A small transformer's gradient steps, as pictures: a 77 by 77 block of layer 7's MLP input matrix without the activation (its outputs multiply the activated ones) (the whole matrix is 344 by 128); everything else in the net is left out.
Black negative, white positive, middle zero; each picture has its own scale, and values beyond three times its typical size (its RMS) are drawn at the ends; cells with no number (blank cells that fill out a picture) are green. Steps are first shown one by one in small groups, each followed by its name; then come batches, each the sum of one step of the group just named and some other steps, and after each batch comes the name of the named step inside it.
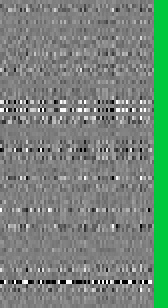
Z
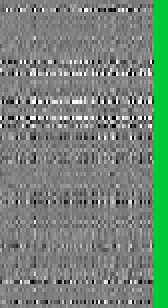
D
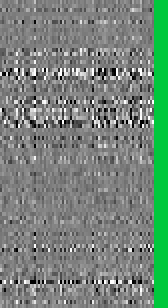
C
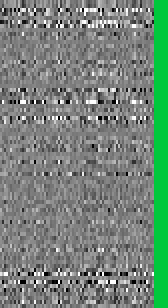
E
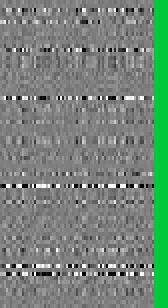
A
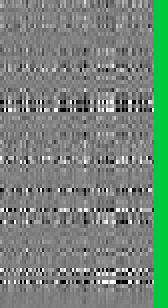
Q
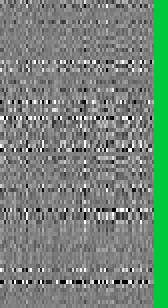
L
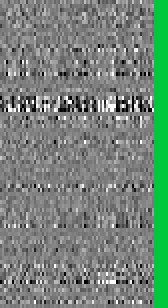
Q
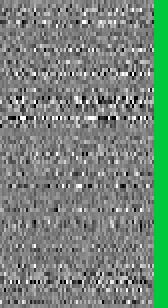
E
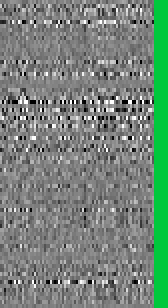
E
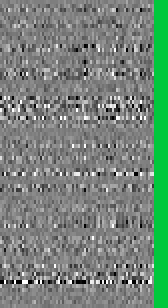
Z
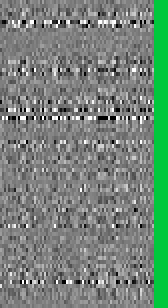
L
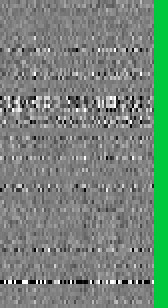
C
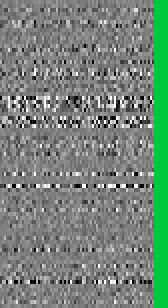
C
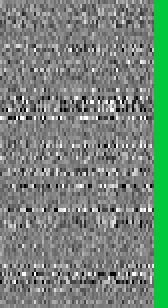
Q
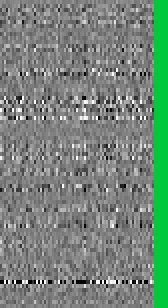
E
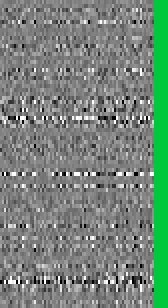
C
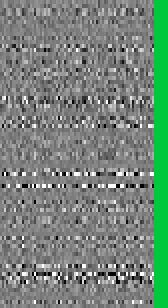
A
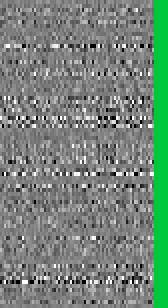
D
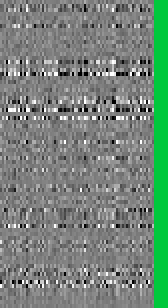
L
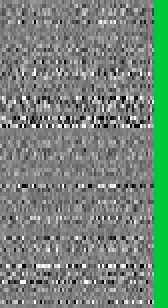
A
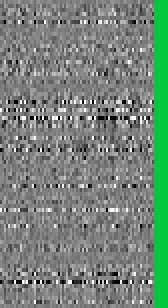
Z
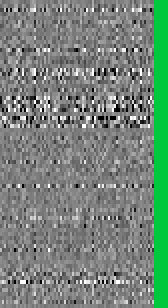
C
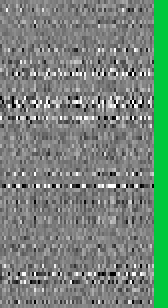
D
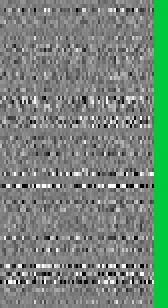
A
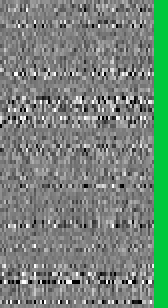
Z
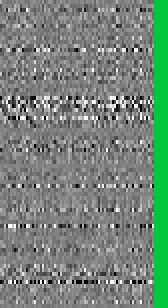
C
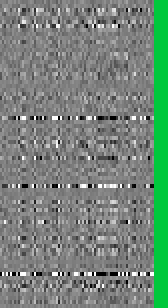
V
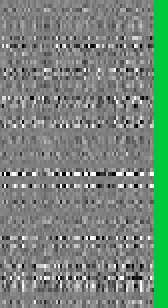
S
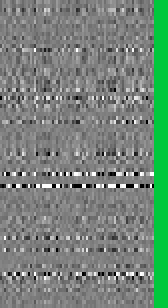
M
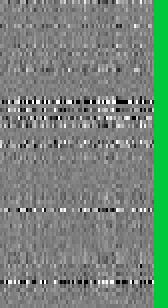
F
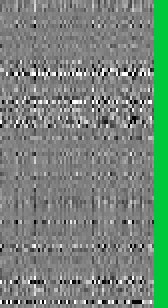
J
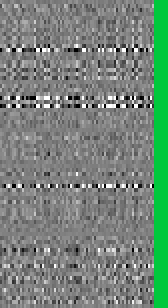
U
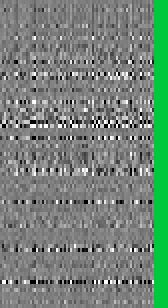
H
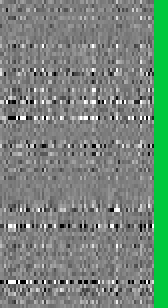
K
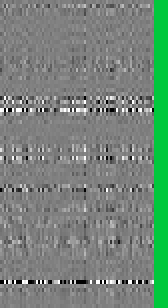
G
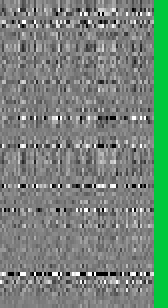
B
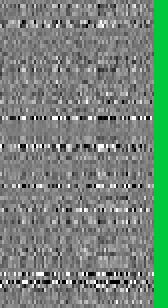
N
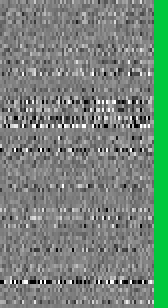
F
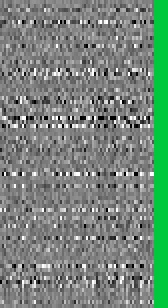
S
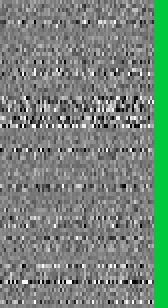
N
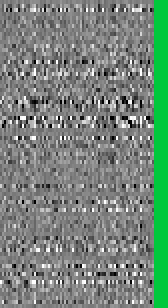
V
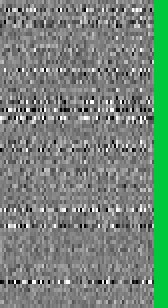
K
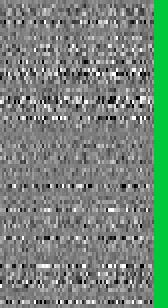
N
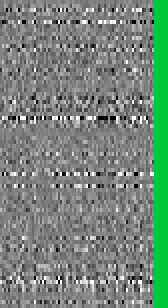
S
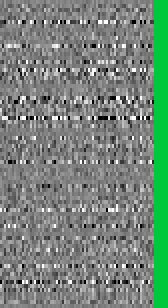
N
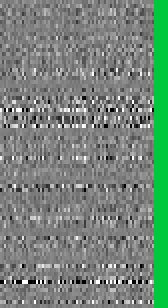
G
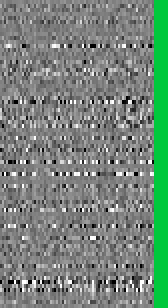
S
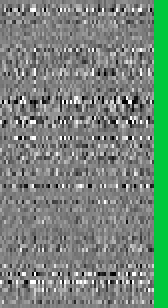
V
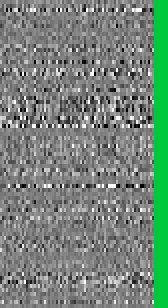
M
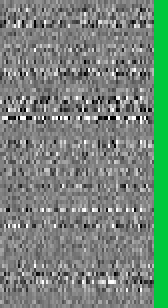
B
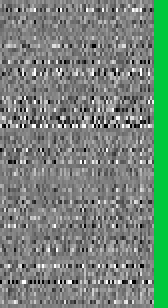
H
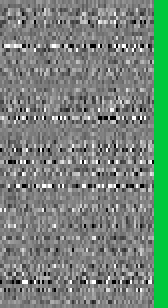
M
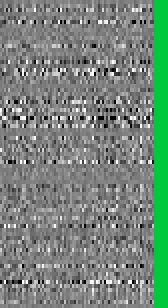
G
